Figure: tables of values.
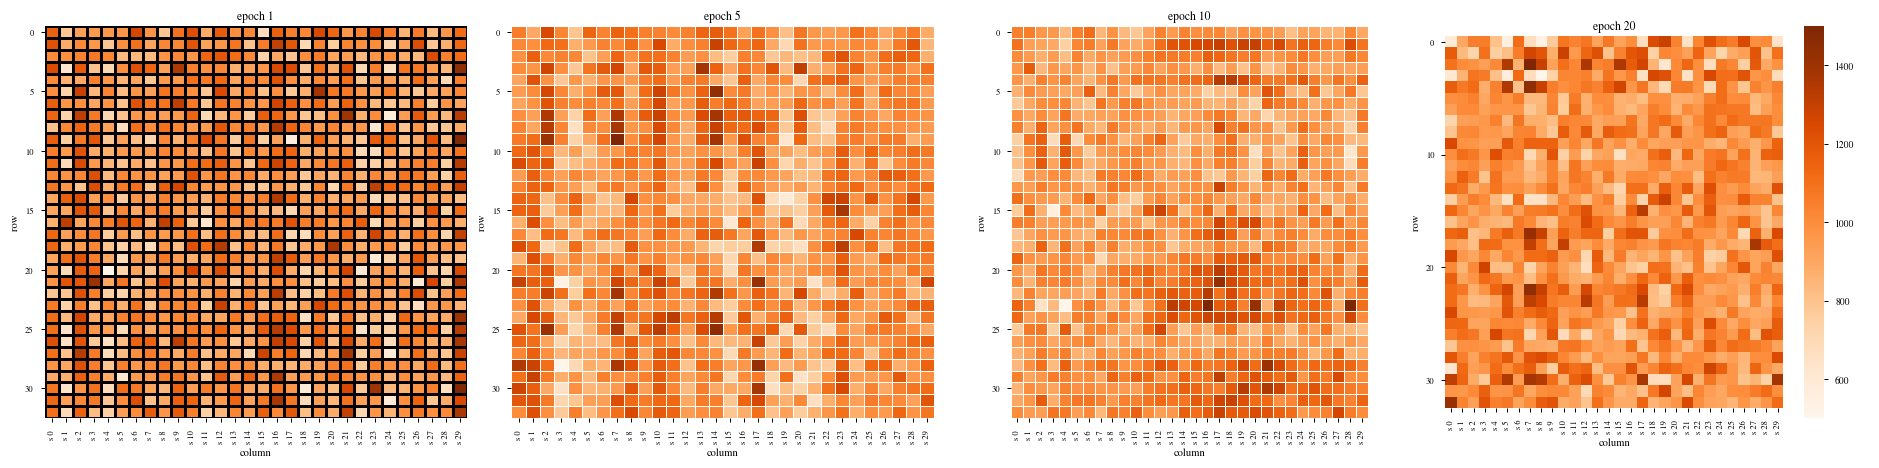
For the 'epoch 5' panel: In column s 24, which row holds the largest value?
17
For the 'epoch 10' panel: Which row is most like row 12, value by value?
6
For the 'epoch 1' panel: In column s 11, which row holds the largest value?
9
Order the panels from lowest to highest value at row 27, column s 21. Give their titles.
epoch 20, epoch 5, epoch 10, epoch 1
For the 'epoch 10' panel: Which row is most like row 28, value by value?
30
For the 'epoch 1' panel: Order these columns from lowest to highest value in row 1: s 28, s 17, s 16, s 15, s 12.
s 28, s 12, s 15, s 17, s 16
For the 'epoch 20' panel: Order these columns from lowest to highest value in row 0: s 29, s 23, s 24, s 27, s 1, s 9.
s 29, s 9, s 1, s 27, s 24, s 23
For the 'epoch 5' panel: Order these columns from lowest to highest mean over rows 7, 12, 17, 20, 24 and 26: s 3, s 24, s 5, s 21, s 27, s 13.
s 21, s 3, s 5, s 24, s 27, s 13
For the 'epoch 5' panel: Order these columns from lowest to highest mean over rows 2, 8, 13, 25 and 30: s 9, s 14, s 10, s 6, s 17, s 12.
s 12, s 6, s 9, s 14, s 17, s 10
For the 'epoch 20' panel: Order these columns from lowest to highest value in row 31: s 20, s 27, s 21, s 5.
s 21, s 20, s 5, s 27
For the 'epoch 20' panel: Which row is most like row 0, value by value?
3
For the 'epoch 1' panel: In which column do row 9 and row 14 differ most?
s 29
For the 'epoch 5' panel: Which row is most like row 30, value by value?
26
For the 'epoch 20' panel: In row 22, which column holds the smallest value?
s 19
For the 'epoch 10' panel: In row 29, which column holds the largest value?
s 17
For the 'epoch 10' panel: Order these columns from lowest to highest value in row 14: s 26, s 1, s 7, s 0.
s 26, s 7, s 1, s 0
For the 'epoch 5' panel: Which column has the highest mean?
s 10
